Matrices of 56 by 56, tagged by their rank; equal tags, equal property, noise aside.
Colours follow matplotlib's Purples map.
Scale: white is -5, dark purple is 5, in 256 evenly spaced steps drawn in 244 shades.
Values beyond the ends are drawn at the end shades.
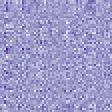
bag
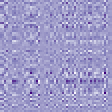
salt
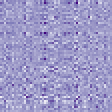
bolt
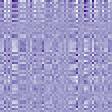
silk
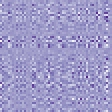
salt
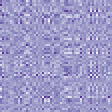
salt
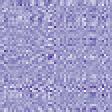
bolt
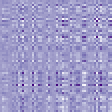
silk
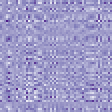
salt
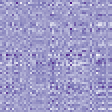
bolt
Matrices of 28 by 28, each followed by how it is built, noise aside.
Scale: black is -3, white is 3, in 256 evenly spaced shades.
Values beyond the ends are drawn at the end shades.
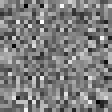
low rank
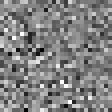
lower triangular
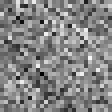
Toeplitz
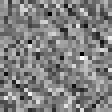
Toeplitz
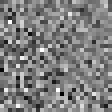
lower triangular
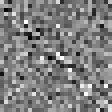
banded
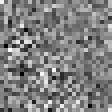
lower triangular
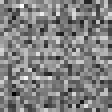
blocks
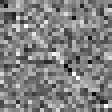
diagonal
